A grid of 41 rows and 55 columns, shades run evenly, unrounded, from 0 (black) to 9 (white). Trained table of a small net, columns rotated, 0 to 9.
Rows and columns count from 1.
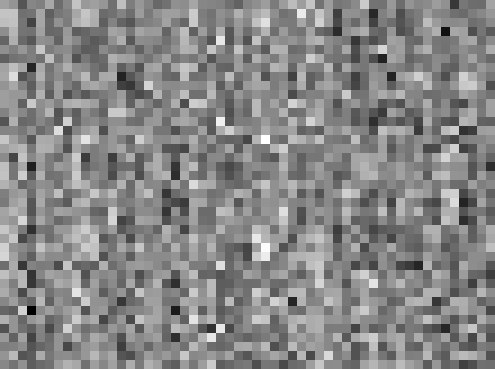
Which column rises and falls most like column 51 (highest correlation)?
26
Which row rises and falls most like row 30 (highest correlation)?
14
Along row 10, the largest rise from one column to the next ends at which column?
17
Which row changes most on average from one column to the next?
9
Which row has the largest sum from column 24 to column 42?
36
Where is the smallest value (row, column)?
35, 4
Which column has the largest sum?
22
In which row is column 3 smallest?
30
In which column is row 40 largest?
37
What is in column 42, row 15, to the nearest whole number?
3
